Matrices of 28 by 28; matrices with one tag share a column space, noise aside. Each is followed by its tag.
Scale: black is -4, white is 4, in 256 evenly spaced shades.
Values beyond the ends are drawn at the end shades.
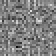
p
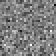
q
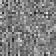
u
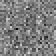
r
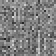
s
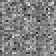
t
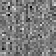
t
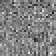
u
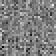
s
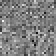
u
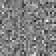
q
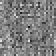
s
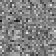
q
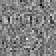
p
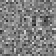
r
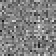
q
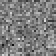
q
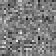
p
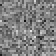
q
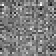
t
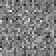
p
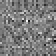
p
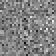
r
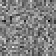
p
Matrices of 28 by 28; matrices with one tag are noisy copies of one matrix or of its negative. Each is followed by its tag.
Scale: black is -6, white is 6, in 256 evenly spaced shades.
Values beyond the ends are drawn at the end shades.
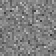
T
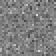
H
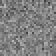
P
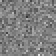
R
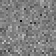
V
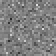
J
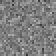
P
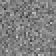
R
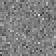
V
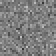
P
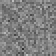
P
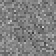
J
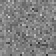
V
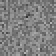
R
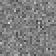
J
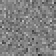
R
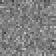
P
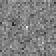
P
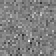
V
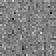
P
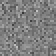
T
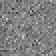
V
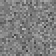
P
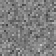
H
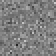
J
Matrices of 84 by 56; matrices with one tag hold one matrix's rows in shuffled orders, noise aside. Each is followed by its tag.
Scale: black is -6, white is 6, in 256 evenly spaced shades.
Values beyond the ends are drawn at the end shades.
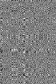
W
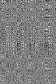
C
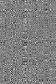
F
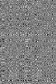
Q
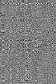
Q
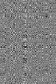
F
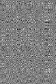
C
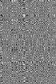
W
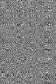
C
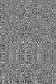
Q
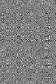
C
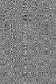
F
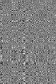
W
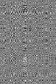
F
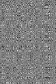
C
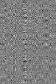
F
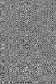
Q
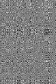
C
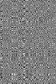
W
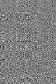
Q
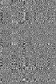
W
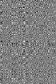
W
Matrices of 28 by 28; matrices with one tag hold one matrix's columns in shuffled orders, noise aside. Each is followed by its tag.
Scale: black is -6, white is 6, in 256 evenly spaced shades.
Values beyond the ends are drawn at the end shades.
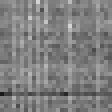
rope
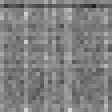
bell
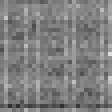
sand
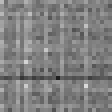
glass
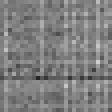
glass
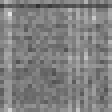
bell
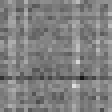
glass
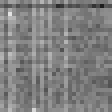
bell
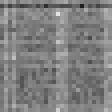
bell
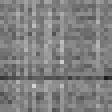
glass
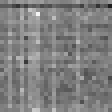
bell
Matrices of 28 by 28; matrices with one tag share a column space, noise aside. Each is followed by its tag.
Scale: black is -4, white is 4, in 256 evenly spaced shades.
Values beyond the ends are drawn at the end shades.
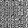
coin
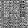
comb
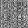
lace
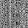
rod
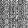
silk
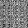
coin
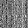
lace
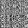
lace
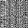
coin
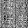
lace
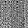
comb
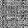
silk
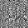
silk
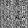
silk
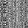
rod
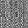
comb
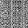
comb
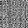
coin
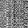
comb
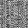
coin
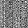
comb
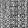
lace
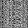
coin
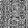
silk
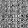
lace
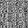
rod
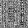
rod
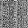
coin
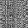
coin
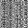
coin
